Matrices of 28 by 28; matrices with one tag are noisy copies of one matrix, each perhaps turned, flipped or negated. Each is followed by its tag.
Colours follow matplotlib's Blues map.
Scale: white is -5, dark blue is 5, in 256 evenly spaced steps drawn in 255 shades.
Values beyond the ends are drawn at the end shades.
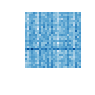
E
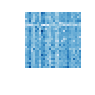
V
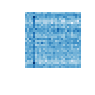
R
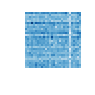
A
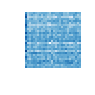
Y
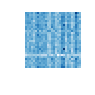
V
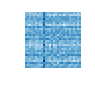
E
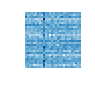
E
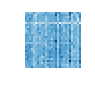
A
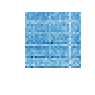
A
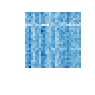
V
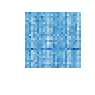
E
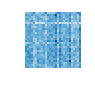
A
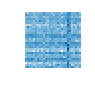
V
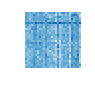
A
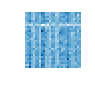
V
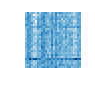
R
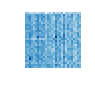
Y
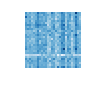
V
